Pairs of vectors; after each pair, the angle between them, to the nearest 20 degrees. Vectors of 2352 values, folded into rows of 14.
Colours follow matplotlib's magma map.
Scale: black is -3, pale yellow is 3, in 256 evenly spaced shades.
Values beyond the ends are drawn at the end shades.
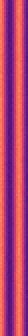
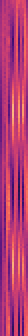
100 degrees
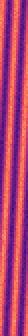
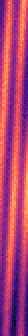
140 degrees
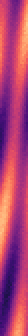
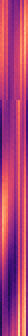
40 degrees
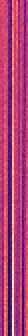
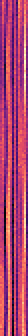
140 degrees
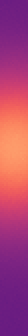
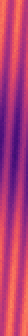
140 degrees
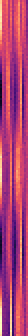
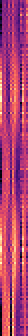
160 degrees
